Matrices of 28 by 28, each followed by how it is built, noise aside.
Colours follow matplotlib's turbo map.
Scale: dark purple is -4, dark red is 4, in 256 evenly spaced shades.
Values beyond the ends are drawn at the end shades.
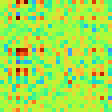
low rank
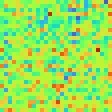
blocks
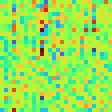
uneven columns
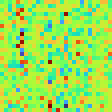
uneven columns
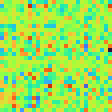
low rank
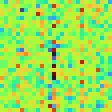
uneven columns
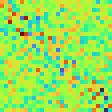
banded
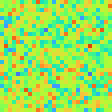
noise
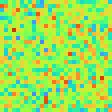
noise
